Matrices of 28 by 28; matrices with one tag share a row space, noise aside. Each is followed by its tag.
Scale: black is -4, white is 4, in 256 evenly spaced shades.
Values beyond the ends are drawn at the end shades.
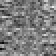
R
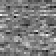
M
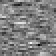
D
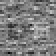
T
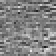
M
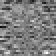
R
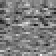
M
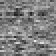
T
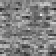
M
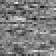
T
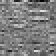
T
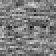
T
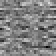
M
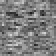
T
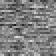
T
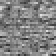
M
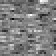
D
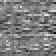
M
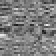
R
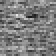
T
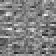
R
